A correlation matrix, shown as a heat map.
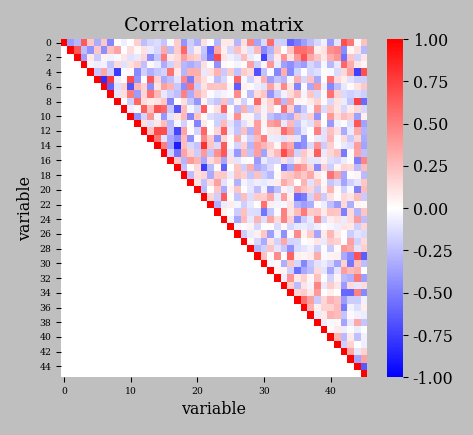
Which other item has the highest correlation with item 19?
6
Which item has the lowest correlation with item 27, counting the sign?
30
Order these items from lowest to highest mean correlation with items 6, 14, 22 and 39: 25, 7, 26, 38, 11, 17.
17, 26, 7, 25, 11, 38
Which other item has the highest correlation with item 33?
15
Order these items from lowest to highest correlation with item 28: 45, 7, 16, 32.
7, 32, 16, 45
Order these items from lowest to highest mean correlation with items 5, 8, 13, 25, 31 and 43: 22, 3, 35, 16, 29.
16, 35, 22, 29, 3
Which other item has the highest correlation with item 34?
29
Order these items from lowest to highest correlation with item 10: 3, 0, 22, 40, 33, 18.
33, 22, 0, 3, 18, 40
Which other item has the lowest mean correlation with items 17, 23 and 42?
14
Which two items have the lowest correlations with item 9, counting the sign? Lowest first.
17, 35
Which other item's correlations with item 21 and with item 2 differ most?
36
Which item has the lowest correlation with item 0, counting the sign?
34
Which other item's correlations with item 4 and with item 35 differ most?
1
